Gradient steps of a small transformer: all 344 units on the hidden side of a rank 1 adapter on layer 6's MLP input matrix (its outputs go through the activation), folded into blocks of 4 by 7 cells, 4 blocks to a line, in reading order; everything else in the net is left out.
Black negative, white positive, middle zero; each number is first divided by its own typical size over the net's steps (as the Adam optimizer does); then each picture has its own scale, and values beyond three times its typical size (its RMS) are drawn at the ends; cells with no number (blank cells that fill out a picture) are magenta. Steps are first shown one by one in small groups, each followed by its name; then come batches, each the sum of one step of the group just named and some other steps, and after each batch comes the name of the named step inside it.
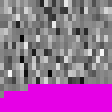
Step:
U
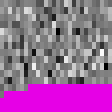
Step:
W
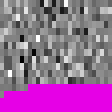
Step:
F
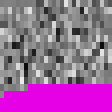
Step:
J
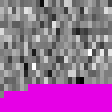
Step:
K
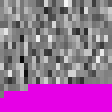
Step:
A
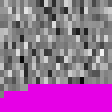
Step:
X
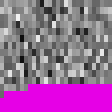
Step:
U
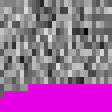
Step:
X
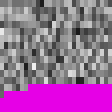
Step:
K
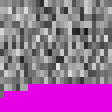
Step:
X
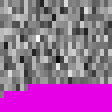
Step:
F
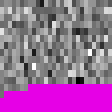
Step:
K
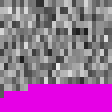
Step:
X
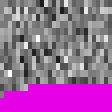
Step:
F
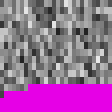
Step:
X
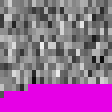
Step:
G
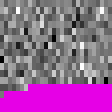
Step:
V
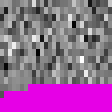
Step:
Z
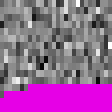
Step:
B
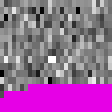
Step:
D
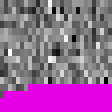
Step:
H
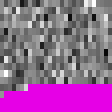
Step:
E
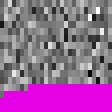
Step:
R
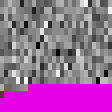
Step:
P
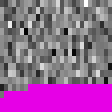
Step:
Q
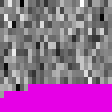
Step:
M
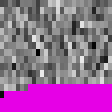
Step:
Z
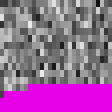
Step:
B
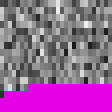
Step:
Q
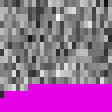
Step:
P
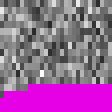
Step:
B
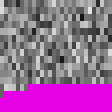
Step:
D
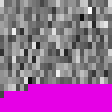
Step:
P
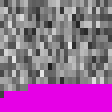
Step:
D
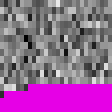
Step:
D
